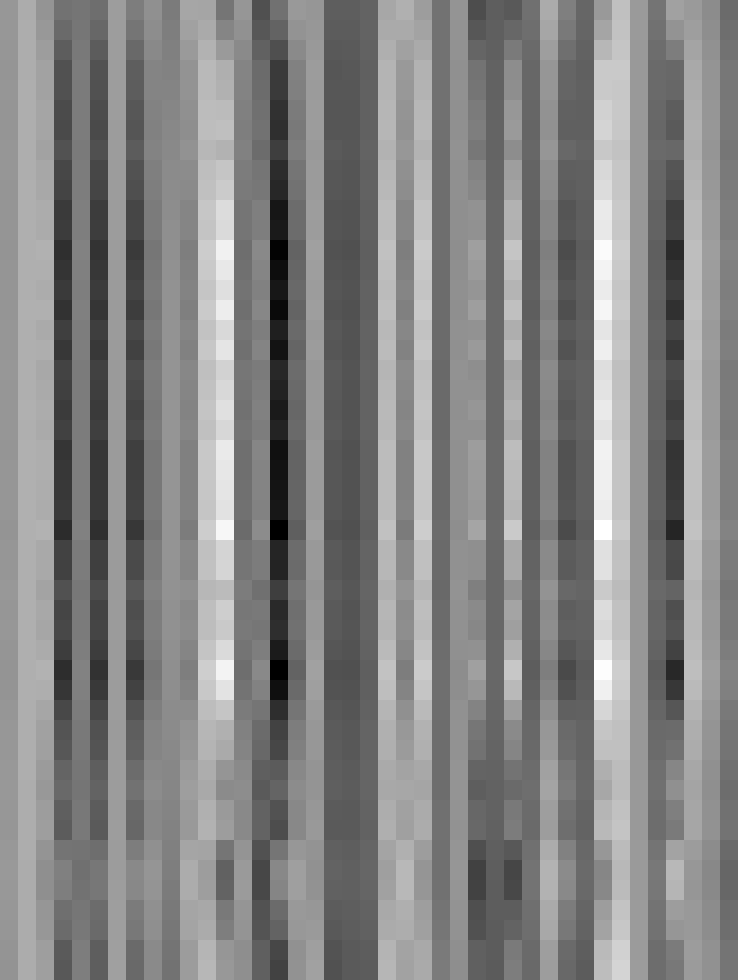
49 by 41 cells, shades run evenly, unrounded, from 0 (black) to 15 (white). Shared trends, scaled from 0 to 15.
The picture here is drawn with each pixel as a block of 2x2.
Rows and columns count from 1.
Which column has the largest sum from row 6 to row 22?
34
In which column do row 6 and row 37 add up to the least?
16
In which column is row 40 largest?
35
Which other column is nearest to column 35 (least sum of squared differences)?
12
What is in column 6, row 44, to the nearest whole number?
7
